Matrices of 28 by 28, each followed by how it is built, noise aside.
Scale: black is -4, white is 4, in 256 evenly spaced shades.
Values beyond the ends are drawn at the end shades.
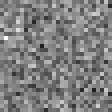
noise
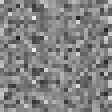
repeating rows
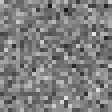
noise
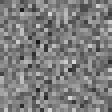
repeating rows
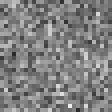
noise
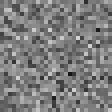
noise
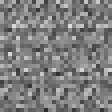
repeating columns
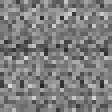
repeating columns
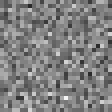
noise
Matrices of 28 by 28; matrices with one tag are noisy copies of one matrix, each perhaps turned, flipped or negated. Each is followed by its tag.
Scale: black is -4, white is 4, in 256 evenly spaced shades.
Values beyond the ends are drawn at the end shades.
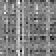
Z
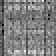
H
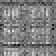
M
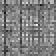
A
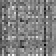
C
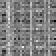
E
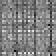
A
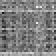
H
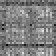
M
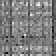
H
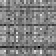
E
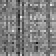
Z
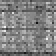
H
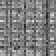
E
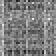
H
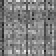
H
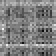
M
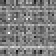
E
